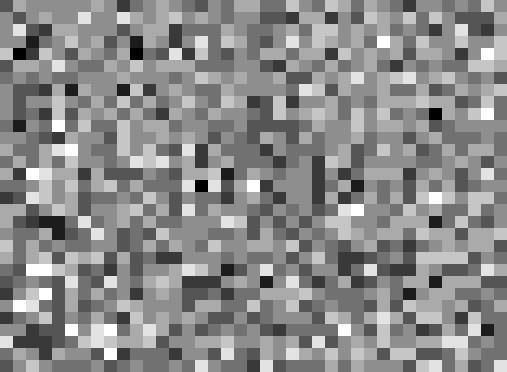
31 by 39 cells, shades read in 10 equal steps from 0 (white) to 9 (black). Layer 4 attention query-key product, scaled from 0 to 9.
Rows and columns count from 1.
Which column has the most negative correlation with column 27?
3
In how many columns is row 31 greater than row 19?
17
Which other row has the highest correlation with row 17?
15
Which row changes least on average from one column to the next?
7
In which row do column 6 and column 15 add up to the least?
13
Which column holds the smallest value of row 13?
6
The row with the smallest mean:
29
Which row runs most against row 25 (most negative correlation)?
19
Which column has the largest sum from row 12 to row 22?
25
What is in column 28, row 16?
8
